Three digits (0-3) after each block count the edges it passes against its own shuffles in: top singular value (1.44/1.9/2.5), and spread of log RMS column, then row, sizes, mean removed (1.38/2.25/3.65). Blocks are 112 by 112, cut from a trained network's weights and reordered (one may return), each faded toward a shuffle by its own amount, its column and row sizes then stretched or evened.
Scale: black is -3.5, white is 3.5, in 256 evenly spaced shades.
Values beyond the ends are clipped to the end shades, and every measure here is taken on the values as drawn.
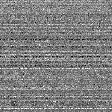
3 1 2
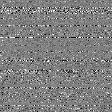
1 0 3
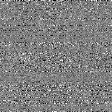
0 1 3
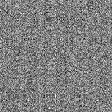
2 0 0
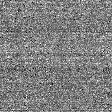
1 1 0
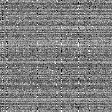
3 2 0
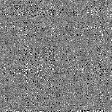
0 2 2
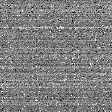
2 1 1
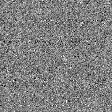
1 0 1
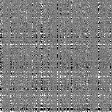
3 3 2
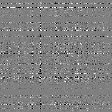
1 2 3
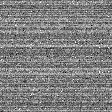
3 0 1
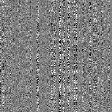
2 3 0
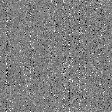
0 2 0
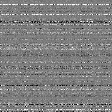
3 1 3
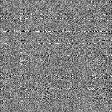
2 1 2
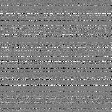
2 1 3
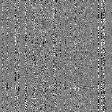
1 3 1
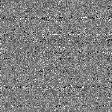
0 2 2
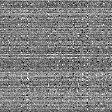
3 2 1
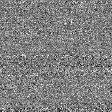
0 0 2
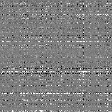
2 2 3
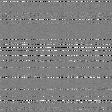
3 0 3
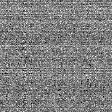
2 2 0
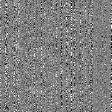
1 3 0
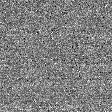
0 0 1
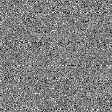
1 0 2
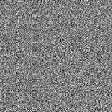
3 1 1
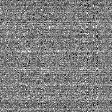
2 2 0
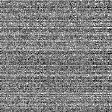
3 2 1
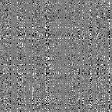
2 3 2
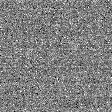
0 0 0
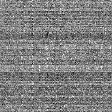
3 2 0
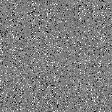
0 2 1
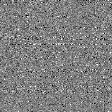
0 1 2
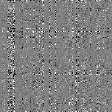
1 3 2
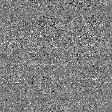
0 1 2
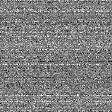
2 1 2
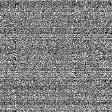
2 2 0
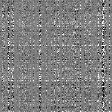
2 3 1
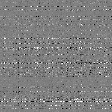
1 1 3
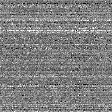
3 1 2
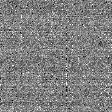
1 2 0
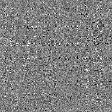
0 2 2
